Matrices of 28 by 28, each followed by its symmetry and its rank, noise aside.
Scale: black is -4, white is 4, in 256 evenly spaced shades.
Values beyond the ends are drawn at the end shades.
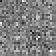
symmetric, rank seven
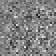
no symmetry, rank eight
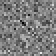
symmetric, rank seven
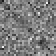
symmetric, rank eight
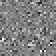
antisymmetric, rank six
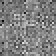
symmetric, rank six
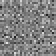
no symmetry, rank seven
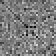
symmetric, rank seven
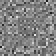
symmetric, rank six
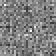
symmetric, rank six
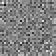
symmetric, rank seven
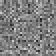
no symmetry, rank seven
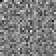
symmetric, rank six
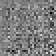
no symmetry, rank six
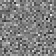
no symmetry, rank eight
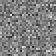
no symmetry, rank six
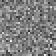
no symmetry, rank eight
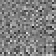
antisymmetric, rank six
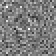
symmetric, rank seven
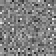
antisymmetric, rank eight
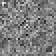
symmetric, rank eight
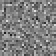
antisymmetric, rank eight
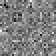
symmetric, rank seven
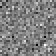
symmetric, rank seven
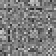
symmetric, rank six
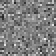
no symmetry, rank eight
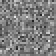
no symmetry, rank seven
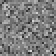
symmetric, rank seven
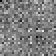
symmetric, rank six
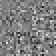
antisymmetric, rank six
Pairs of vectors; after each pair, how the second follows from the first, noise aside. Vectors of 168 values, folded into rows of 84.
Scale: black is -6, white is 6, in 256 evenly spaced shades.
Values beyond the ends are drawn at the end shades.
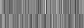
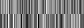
reversed, negated, scaled up.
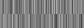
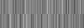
wrapped around, negated, partly zeroed.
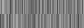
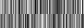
wrapped around, scaled up.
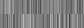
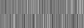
negated, partly zeroed.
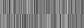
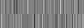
wrapped around, negated, partly zeroed.
